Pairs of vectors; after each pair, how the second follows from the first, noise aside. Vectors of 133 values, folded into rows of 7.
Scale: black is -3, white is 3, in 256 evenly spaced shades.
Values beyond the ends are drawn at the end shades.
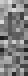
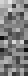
copied.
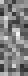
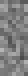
reversed, negated, shrunk.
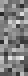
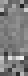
partly zeroed.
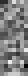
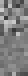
wrapped around, negated, partly zeroed.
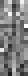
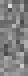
wrapped around, shrunk.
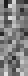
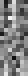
copied.
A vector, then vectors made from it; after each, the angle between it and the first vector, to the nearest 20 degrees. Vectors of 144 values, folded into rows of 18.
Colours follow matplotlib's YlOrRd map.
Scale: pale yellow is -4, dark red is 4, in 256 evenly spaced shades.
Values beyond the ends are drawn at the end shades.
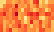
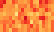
160 degrees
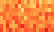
60 degrees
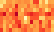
20 degrees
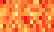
140 degrees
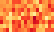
100 degrees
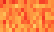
120 degrees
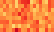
100 degrees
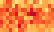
60 degrees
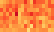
60 degrees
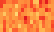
160 degrees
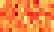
20 degrees
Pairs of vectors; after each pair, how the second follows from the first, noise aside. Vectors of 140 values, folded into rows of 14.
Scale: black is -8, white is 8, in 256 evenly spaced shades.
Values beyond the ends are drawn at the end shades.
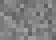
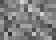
reversed, scaled up.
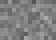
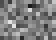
reversed, scaled up.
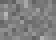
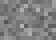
shuffled.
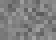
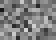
reversed, scaled up.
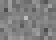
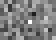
reversed, scaled up.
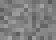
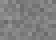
wrapped around, shrunk.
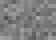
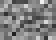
wrapped around, negated, scaled up.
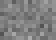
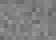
wrapped around, shrunk.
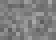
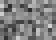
wrapped around, negated, scaled up.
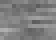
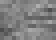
negated.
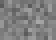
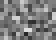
reversed, scaled up.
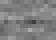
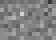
shuffled.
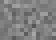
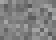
shuffled.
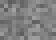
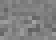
negated, partly zeroed.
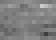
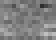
negated.
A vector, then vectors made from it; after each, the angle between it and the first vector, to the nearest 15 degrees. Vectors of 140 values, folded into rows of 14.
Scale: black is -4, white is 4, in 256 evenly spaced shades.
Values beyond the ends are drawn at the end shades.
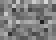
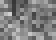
90 degrees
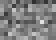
165 degrees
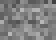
135 degrees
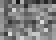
150 degrees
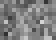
120 degrees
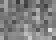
105 degrees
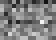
165 degrees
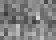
105 degrees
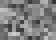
105 degrees
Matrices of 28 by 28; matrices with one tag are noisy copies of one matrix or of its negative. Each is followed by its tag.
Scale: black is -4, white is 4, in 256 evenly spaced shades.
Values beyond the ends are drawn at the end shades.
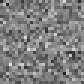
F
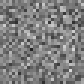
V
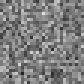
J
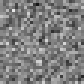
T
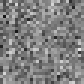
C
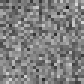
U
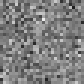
C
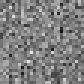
J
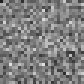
F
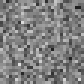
J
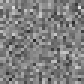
U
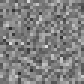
T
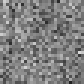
C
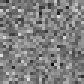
U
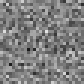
F
